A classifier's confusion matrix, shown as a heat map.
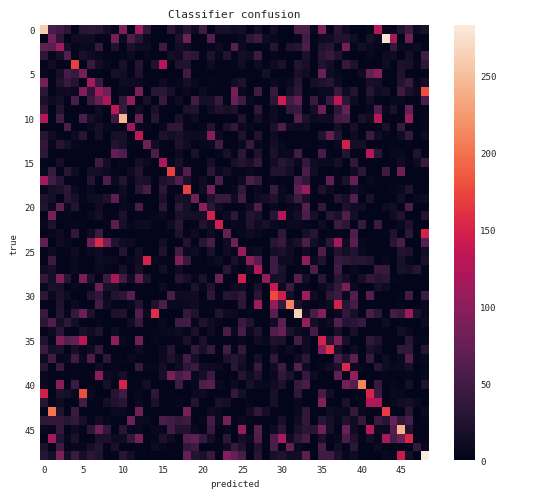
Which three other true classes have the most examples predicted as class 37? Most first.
31, 8, 24
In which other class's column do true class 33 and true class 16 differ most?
45
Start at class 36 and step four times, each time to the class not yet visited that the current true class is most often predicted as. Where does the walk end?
41
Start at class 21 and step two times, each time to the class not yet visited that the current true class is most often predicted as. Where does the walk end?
29
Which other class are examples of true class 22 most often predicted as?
9
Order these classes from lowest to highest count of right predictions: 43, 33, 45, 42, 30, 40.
33, 42, 30, 43, 40, 45
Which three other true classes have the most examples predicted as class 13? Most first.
26, 18, 0
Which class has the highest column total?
0
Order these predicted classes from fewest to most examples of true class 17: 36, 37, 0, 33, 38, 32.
37, 38, 33, 32, 36, 0
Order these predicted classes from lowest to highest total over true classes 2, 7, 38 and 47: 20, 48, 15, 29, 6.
20, 6, 15, 29, 48
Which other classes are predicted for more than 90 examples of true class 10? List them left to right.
0, 42, 46
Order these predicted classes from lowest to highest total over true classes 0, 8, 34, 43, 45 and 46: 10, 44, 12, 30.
44, 10, 12, 30
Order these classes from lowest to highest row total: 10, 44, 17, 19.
19, 17, 44, 10
